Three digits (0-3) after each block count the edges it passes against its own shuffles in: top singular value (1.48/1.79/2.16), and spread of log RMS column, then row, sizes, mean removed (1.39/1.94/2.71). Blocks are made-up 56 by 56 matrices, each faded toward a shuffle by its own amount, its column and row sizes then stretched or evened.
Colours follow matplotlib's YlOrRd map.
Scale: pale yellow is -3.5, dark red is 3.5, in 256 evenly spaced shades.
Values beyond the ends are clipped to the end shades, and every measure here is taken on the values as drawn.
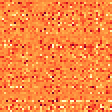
1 1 3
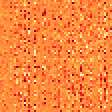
0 3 1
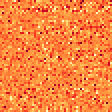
0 0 2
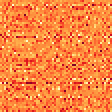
3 0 2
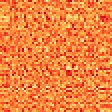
3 1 2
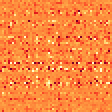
0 1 3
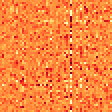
1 3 1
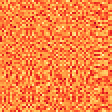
3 1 0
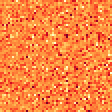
1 1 1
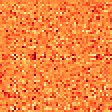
2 1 2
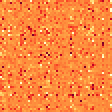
0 2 2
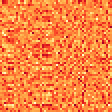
3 1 1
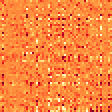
3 3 2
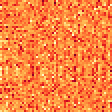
2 2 0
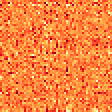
1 2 1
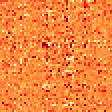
0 2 2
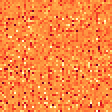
1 1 1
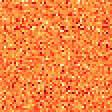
1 1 1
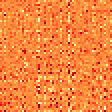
2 3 1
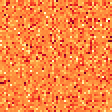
2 0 0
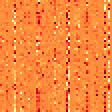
3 3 0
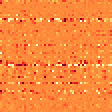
2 1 3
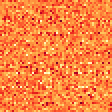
0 0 2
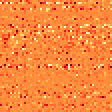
0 0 3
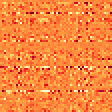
2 1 3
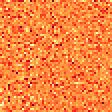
2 1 1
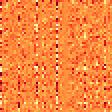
2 3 1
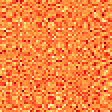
3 1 0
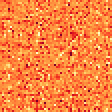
1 2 0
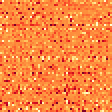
1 0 3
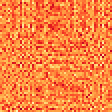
3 1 1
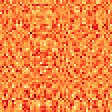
3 0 2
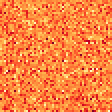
0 1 2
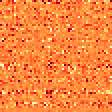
0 1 3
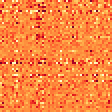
0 2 3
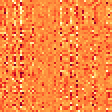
3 3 0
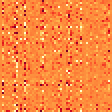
2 3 1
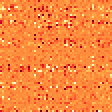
0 2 3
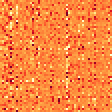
2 3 1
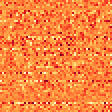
1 0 3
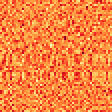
3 1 0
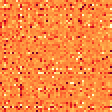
2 1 2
